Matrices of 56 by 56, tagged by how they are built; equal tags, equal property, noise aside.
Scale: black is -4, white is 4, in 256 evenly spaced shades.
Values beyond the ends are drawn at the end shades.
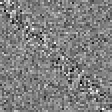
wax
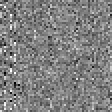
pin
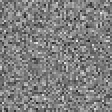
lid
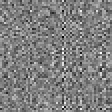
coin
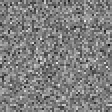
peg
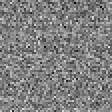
peg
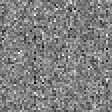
pin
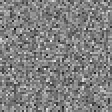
peg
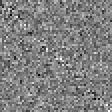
wax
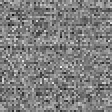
lid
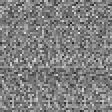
peg
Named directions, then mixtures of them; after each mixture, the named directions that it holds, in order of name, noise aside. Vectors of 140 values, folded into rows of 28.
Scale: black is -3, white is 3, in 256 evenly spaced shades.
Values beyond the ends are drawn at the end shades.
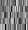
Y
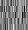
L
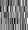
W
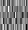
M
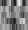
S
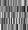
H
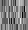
H, L, S.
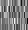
W.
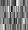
M, S, Y.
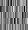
L, W.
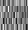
H, M.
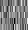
W.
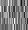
W.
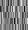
L, W.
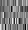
H, Y.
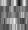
S.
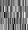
L, W, Y.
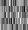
H, L, S.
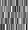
Y.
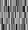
H, M, Y.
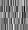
H, L.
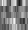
S.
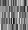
H, S.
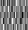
M, Y.
